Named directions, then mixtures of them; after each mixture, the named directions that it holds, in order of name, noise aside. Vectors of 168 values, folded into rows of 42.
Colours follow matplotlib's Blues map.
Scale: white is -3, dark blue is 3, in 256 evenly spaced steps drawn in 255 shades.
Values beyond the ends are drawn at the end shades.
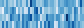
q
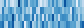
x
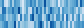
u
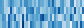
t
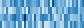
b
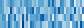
t.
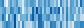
t, u.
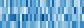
b, q, t.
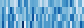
b, t, x.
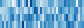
q, x.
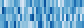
u.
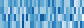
t.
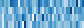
b, x.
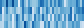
u, x.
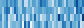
t, x.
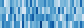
q, t, u.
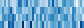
t, x.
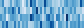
q, u.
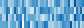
t.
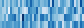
b, q, t.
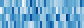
q, u.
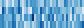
u, x.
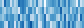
u, x.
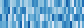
t.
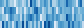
b, q.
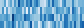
b, x.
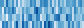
b, q, x.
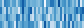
u.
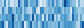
x.
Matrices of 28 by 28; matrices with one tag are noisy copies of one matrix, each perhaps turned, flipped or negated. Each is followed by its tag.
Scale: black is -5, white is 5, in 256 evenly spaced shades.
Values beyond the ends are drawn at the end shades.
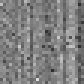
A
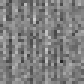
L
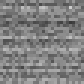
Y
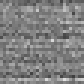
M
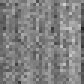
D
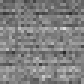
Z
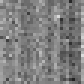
D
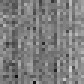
Z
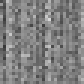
M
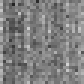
D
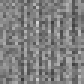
L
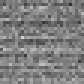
Y
